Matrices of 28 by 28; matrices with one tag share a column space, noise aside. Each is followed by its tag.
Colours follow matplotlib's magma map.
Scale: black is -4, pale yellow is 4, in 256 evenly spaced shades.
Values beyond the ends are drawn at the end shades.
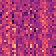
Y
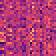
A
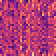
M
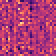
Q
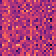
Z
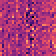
Y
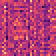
Z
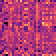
Q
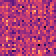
Z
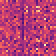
Z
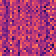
Z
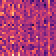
M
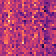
Y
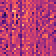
Y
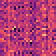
A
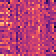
Q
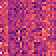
A
